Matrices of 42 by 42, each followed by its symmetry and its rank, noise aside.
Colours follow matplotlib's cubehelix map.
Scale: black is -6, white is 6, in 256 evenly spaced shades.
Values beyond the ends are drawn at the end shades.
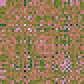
symmetric, rank four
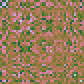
symmetric, rank four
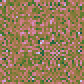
symmetric, rank five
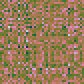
no symmetry, rank four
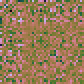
symmetric, rank five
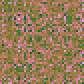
symmetric, rank four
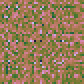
symmetric, rank four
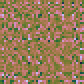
no symmetry, rank four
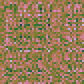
no symmetry, rank four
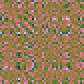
antisymmetric, rank four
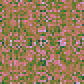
antisymmetric, rank four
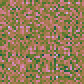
no symmetry, rank five
